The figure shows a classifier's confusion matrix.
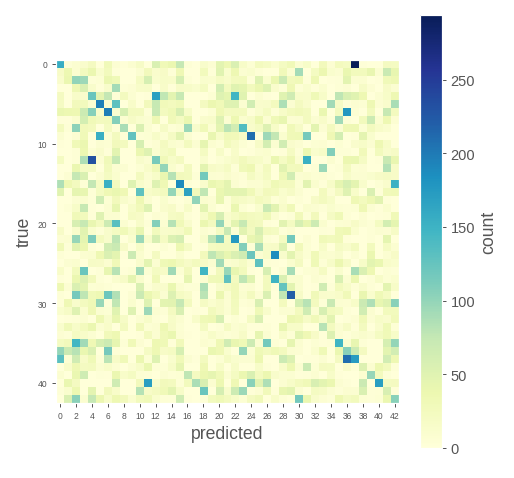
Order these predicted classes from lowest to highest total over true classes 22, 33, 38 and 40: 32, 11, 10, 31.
32, 31, 10, 11
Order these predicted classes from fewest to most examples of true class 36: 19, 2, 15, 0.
19, 15, 2, 0
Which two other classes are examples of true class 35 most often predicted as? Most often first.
2, 26
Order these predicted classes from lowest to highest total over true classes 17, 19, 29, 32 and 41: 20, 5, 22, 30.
30, 22, 5, 20
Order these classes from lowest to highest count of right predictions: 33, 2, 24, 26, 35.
26, 33, 2, 24, 35
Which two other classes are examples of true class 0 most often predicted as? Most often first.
37, 15
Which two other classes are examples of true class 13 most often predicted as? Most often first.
33, 41
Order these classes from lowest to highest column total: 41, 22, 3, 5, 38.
38, 5, 41, 22, 3
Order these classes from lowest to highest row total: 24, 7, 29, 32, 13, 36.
32, 13, 7, 24, 36, 29
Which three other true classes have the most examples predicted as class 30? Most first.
42, 1, 20
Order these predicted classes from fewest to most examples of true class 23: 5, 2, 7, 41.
5, 41, 2, 7
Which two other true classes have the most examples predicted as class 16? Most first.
8, 39
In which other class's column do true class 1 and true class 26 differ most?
18
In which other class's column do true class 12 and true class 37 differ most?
4
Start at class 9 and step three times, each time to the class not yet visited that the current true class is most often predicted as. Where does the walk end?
21
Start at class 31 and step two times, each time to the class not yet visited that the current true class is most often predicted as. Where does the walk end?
34
